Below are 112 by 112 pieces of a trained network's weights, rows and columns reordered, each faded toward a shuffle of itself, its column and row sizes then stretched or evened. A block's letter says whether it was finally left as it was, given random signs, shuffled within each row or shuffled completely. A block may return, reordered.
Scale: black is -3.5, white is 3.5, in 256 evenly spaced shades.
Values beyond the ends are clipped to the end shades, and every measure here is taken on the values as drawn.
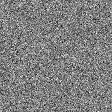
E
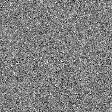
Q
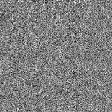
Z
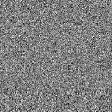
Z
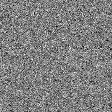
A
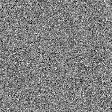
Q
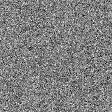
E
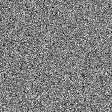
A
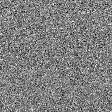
A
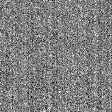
Z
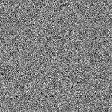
Z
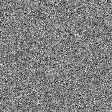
A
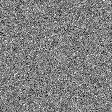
E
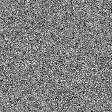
Q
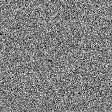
A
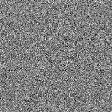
Z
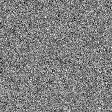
A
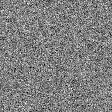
E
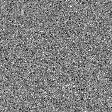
A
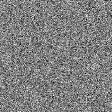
Z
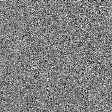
Q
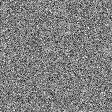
E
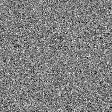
A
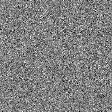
Q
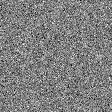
E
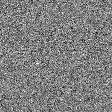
A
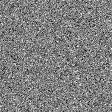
E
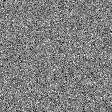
E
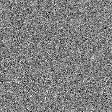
Q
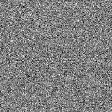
Z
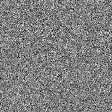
Z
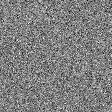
E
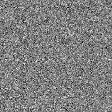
Z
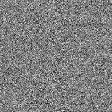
Z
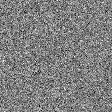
E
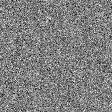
E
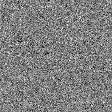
Q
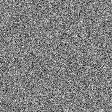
A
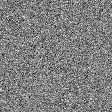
E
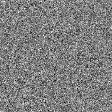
Q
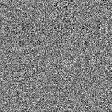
Z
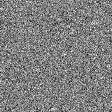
A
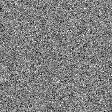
A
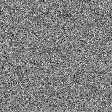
A
